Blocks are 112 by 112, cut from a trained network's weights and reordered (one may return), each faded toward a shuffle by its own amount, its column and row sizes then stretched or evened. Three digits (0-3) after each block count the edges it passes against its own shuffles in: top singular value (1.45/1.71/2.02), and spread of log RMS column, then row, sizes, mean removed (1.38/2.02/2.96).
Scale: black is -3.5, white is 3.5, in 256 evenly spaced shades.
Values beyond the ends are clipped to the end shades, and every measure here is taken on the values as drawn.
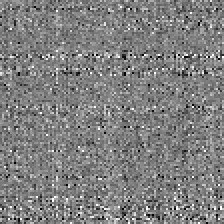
1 1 3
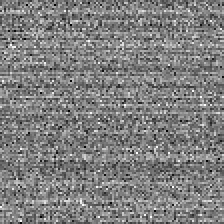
3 0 1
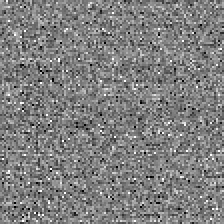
0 1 1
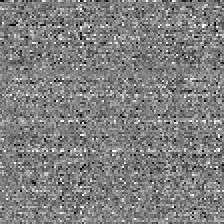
1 2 3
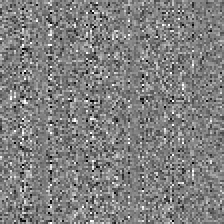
1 3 1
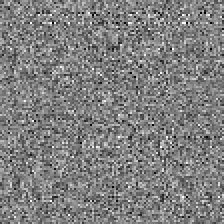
3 1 2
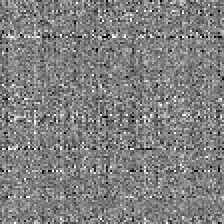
2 1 3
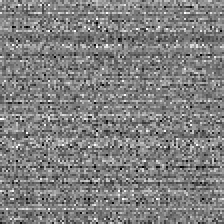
3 1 3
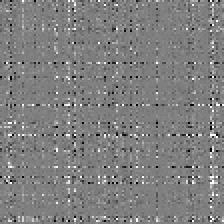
2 3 3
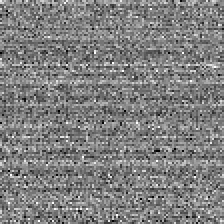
3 0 2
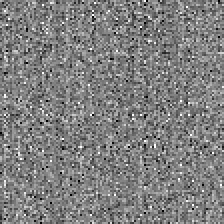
0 2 1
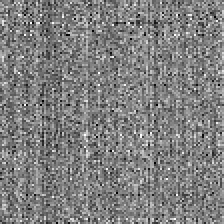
3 0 2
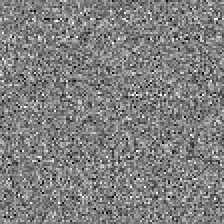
0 0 2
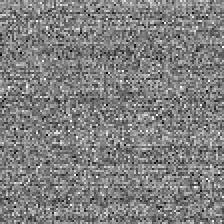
2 0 0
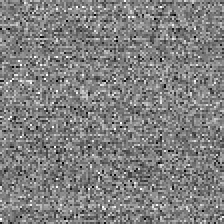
1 1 1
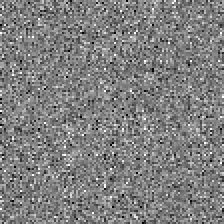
0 2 1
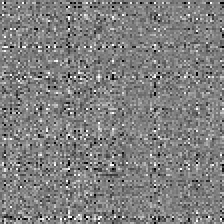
2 3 3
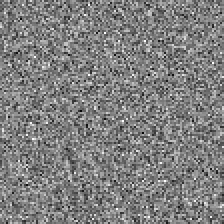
1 0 0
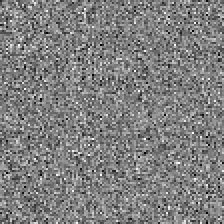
1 2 1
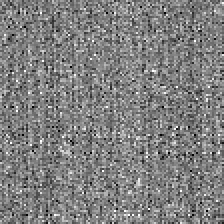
2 0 2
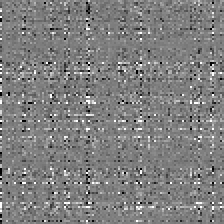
2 3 3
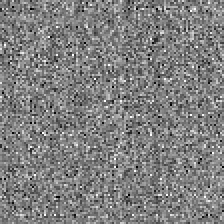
0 0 2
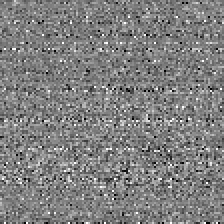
0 1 3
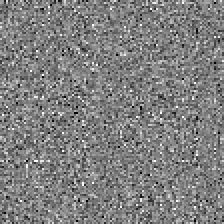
0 2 1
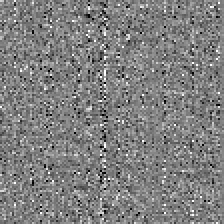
0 3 0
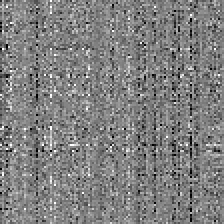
3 3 2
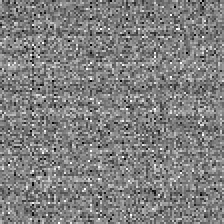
1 2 0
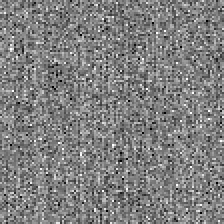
1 0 0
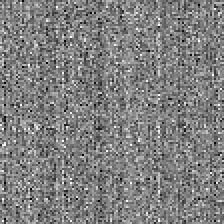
2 2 1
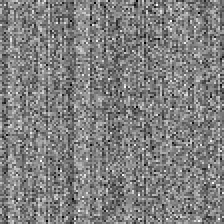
3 0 0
